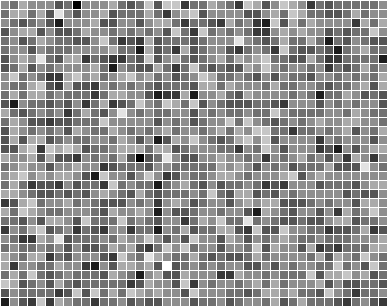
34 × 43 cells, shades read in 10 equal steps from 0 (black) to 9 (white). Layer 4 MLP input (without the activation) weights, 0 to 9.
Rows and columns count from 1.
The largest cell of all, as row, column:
30, 19
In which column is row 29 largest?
17
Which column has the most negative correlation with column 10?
35
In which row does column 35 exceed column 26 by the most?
31
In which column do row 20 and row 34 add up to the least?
11
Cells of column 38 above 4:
14
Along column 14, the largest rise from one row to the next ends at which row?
13
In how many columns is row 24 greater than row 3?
18
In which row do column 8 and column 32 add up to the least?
12
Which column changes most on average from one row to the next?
7
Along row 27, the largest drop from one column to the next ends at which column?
8
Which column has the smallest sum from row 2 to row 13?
37
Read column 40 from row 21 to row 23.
3 4 3
